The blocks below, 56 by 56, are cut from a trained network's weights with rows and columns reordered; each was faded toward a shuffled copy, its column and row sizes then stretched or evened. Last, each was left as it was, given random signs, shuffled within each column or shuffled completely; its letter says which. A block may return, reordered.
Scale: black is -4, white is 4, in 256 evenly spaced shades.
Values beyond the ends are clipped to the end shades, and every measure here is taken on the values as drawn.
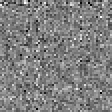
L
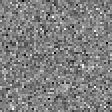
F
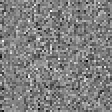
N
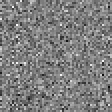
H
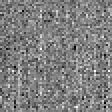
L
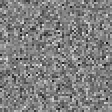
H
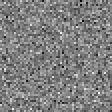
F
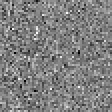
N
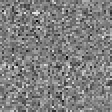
L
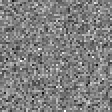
F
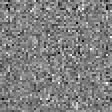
L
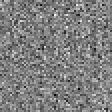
L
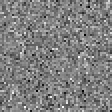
F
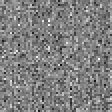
N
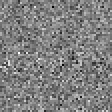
H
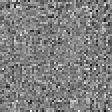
L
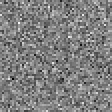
F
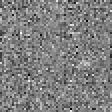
H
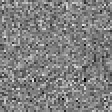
H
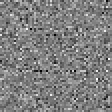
L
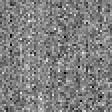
N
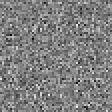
L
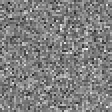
F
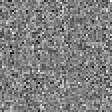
H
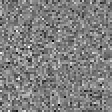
H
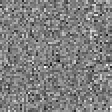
L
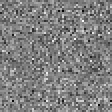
H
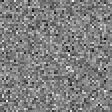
N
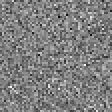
F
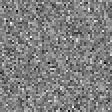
F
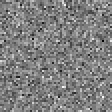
F
